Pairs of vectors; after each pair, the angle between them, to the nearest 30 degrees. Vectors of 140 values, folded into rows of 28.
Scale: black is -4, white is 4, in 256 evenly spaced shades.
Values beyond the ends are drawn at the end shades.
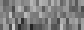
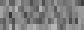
120 degrees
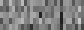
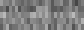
90 degrees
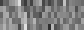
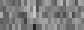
120 degrees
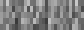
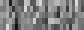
30 degrees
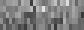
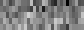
150 degrees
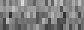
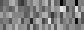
120 degrees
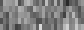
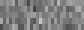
120 degrees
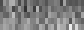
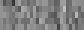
120 degrees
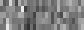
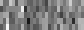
30 degrees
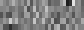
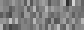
30 degrees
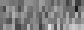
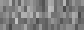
90 degrees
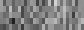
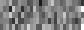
90 degrees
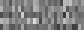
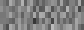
120 degrees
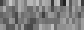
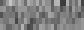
30 degrees
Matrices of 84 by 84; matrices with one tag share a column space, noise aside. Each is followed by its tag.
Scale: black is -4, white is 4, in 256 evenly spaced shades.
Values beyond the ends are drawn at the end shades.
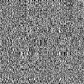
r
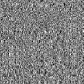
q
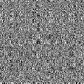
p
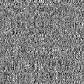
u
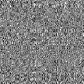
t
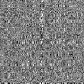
p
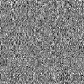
t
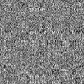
q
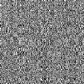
r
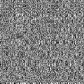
p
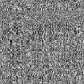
q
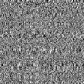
u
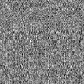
q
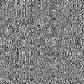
r
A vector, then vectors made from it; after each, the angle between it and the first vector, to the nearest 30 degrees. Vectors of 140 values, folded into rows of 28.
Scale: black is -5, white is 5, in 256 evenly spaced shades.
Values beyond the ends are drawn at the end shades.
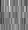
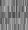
60 degrees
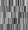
120 degrees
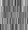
120 degrees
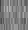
30 degrees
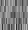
90 degrees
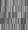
60 degrees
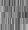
120 degrees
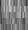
30 degrees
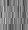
90 degrees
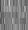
30 degrees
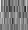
150 degrees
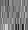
90 degrees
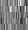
60 degrees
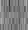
150 degrees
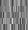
60 degrees
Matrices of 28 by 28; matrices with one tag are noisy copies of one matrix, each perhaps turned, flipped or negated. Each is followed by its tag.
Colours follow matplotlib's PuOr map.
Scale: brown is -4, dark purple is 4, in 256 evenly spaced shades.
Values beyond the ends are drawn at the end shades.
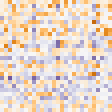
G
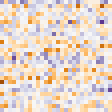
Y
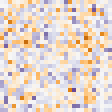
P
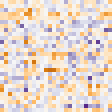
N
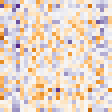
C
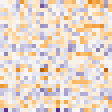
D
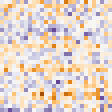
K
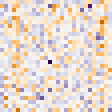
C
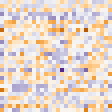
N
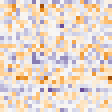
Y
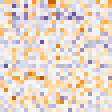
K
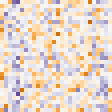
C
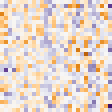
D
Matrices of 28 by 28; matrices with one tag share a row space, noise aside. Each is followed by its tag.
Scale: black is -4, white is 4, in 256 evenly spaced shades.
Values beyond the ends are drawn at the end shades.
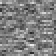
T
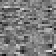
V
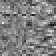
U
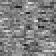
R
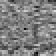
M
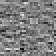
V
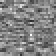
T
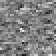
V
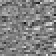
U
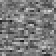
T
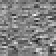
M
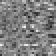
U
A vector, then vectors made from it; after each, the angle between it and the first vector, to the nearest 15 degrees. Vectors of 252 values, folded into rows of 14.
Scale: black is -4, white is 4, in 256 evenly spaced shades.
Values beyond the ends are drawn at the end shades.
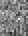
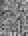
135 degrees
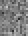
150 degrees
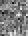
150 degrees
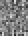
60 degrees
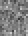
150 degrees
